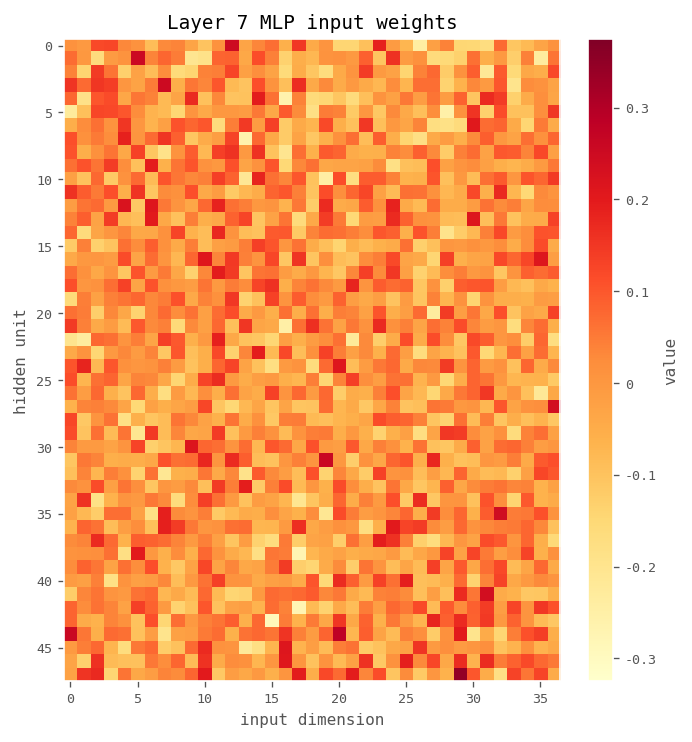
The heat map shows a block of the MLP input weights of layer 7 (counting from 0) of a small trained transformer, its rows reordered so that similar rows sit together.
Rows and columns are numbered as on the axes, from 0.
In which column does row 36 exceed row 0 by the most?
26
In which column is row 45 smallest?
13
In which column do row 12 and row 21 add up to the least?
16
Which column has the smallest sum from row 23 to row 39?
17
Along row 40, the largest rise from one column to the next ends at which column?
20
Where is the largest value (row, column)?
47, 29
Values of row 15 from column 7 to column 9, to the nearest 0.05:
0 -0.05 0.05
